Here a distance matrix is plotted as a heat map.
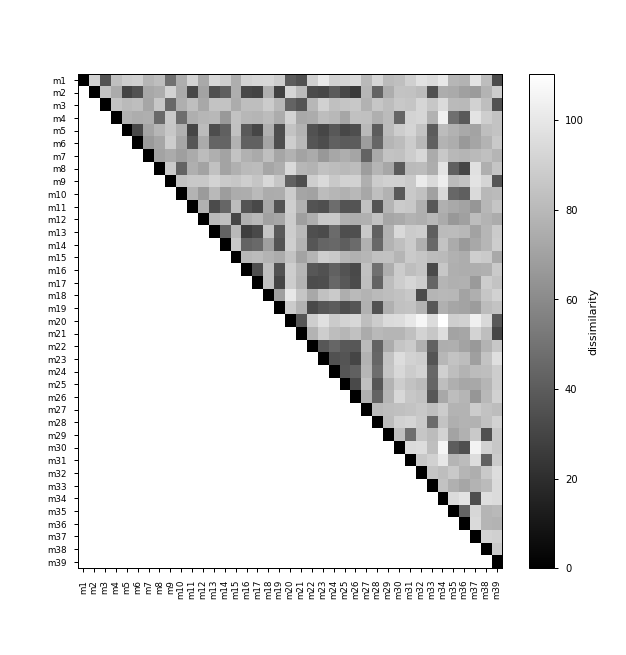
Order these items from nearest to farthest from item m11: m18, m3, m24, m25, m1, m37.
m25, m24, m37, m18, m3, m1
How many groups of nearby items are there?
8
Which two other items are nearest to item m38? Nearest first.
m29, m31
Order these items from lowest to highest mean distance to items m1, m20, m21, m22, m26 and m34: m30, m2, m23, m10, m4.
m2, m23, m10, m4, m30
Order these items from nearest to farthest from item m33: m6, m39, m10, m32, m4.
m6, m10, m4, m32, m39
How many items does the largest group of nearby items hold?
16
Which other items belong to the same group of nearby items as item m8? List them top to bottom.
m4, m10, m30, m35, m36
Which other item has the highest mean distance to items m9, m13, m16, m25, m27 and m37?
m30
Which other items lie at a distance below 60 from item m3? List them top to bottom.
m1, m9, m20, m21, m39
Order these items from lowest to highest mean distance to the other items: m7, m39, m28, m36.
m28, m36, m7, m39
